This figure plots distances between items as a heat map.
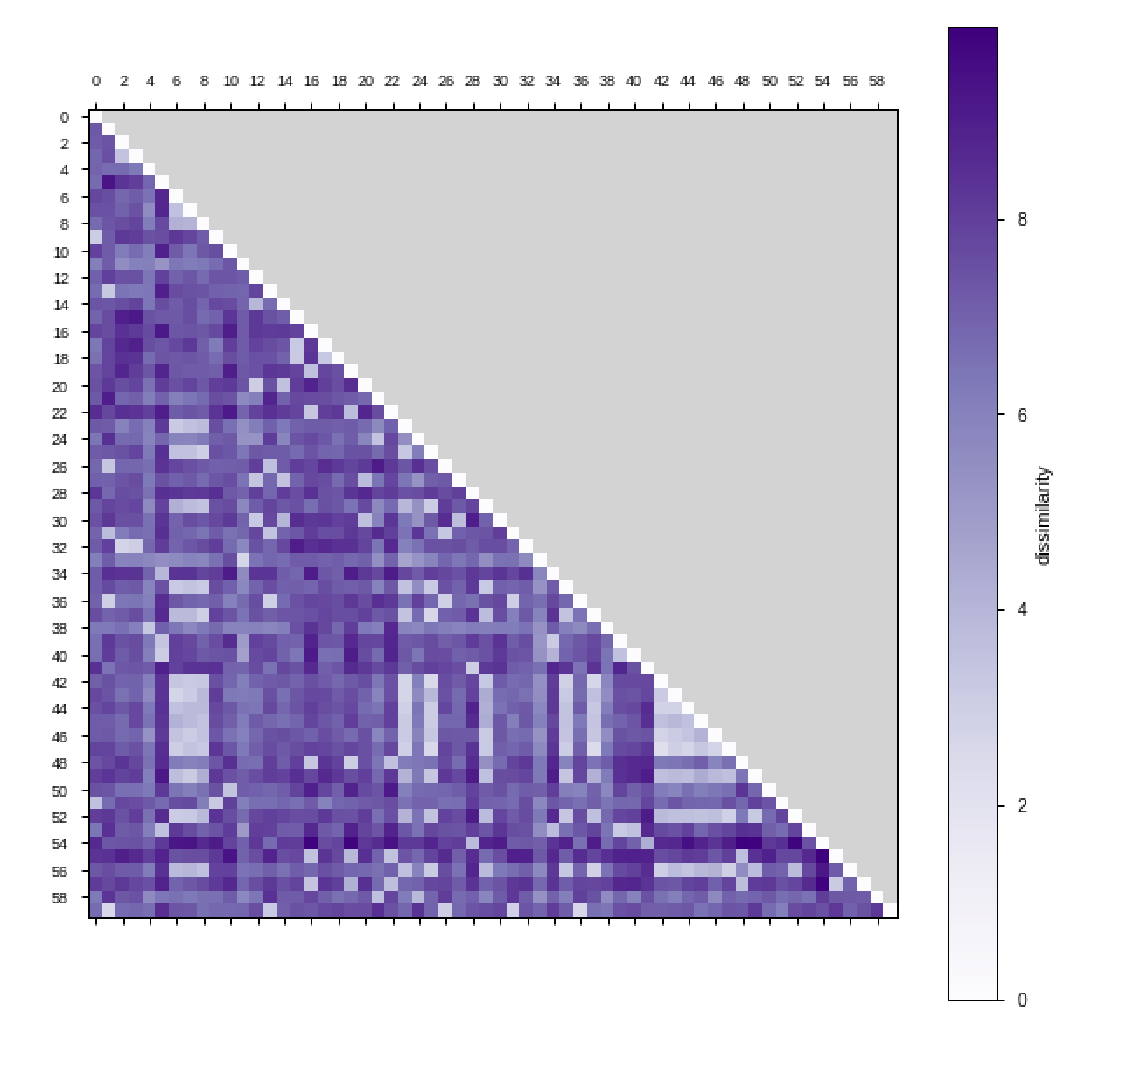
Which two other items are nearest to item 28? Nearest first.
41, 54
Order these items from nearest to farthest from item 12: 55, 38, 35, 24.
24, 38, 35, 55
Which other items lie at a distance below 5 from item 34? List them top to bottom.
5, 39, 40, 53
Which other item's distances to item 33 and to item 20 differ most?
11
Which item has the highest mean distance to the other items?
54
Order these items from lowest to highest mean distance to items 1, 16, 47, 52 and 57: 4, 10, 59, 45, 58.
45, 59, 4, 58, 10
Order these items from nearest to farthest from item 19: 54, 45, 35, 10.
35, 45, 10, 54
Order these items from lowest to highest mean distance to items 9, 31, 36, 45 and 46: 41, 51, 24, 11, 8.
8, 51, 11, 24, 41
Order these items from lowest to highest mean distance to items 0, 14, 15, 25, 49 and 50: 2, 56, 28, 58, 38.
56, 38, 58, 2, 28
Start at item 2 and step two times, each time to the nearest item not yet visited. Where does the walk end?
3
